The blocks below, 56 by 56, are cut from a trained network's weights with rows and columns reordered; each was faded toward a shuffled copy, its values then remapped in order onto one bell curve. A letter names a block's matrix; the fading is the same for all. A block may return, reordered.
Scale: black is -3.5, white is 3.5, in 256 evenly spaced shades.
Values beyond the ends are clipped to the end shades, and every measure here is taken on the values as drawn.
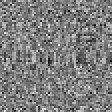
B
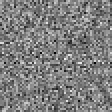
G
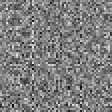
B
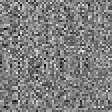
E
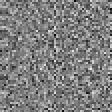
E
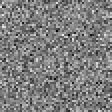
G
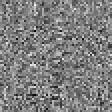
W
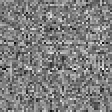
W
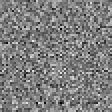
W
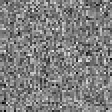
B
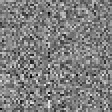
B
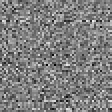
W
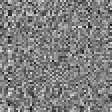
B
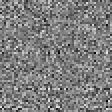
W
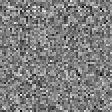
W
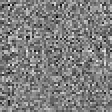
W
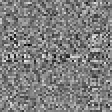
W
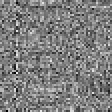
B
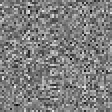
E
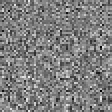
E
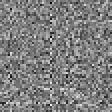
B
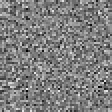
G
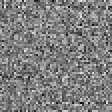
W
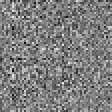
B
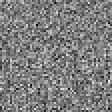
G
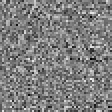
W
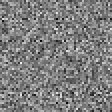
W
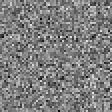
B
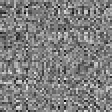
E
